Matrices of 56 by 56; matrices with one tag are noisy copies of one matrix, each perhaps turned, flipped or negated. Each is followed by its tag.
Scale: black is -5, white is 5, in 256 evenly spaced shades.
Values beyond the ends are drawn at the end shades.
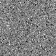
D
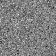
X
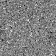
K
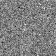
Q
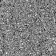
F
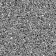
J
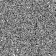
X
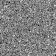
F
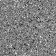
K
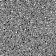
D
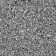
K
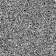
F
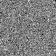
F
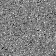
X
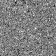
K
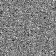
J
